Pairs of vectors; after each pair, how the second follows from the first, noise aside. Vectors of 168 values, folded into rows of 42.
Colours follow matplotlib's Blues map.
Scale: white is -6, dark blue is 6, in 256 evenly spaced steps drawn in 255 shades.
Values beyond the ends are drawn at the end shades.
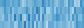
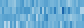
reversed, partly zeroed.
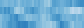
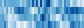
negated, scaled up.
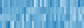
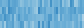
reversed, negated, shrunk.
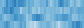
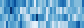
scaled up.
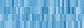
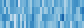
reversed, negated.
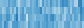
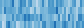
reversed, negated.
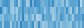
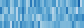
copied.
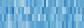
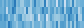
sign-scrambled.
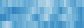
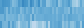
reversed, partly zeroed.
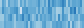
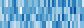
scaled up.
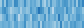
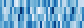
negated, scaled up.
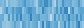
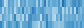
reversed, negated.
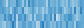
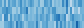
reversed, negated.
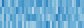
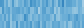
wrapped around, negated, shrunk.
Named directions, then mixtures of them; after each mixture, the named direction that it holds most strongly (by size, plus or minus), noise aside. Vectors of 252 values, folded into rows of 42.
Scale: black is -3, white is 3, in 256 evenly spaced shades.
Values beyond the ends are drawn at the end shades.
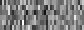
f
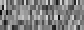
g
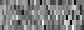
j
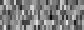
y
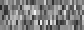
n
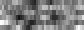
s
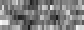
s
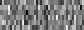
f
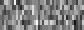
y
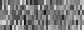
f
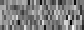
j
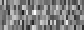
f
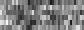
s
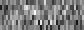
n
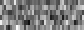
y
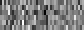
f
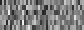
f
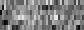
g
